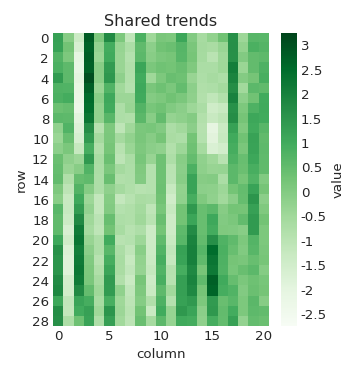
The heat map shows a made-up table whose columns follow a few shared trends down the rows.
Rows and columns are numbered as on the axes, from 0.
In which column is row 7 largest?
3
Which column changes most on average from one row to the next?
15
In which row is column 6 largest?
0
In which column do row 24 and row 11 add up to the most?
13
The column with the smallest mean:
7
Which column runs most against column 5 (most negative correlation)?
19
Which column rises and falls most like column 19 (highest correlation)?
18
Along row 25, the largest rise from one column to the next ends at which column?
2
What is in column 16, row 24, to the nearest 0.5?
1
